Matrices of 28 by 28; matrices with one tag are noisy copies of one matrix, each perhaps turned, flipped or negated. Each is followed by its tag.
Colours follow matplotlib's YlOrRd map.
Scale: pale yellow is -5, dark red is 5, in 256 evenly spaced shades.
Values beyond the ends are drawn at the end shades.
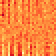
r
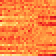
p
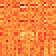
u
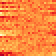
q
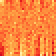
q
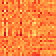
u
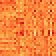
u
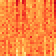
p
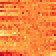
q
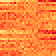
p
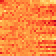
q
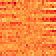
r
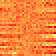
r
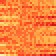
p
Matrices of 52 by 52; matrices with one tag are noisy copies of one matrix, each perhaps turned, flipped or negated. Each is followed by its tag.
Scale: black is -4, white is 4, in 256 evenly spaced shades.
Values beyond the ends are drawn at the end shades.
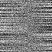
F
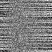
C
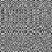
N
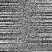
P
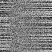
C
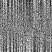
F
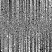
P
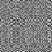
N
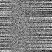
C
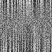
F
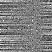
C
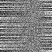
C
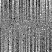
P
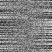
F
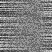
C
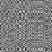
N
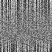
C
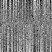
F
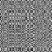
N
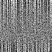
C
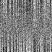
F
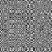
N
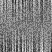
P
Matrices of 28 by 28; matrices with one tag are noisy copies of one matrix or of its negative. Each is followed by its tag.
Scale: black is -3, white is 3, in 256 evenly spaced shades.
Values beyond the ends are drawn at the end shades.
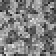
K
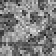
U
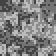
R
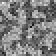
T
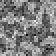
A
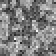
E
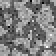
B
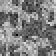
R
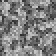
T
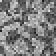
K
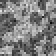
U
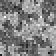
R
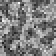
T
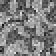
K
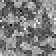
A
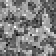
A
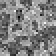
E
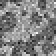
U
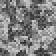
E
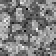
E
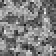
A
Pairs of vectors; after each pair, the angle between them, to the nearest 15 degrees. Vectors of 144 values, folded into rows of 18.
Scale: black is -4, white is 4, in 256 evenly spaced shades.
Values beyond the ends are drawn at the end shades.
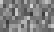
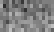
60 degrees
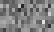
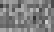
135 degrees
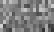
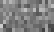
15 degrees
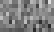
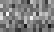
45 degrees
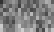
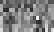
45 degrees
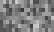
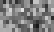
165 degrees
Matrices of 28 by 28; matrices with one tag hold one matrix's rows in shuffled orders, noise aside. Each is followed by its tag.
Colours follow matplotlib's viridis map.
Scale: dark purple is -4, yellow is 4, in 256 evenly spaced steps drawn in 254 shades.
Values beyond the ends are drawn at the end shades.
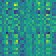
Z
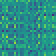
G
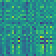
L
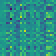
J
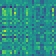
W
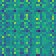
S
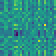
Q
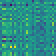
W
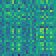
L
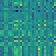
Q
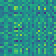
Q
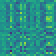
J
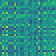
G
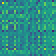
G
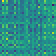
G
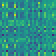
G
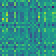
G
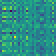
W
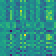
J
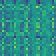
S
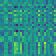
Q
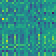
G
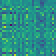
W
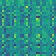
S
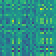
L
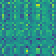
S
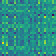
G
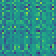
S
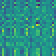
S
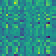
Z
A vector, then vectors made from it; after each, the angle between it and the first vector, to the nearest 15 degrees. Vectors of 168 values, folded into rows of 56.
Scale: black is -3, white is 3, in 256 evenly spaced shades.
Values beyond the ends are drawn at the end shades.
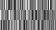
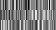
150 degrees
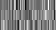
120 degrees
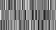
30 degrees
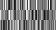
15 degrees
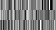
45 degrees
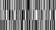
120 degrees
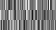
15 degrees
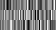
90 degrees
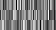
120 degrees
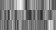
105 degrees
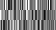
15 degrees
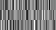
135 degrees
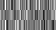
60 degrees
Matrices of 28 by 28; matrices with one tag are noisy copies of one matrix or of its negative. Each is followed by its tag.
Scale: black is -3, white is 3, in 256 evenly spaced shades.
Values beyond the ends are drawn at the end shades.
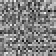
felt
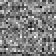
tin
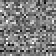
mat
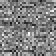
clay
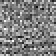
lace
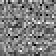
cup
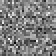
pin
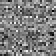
clay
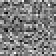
lace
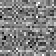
clay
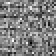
tin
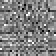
felt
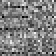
tin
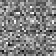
mat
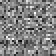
pin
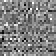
felt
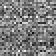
clay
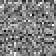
cup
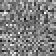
felt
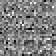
pin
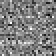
pin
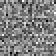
cup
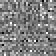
felt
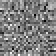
felt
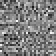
felt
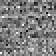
tin
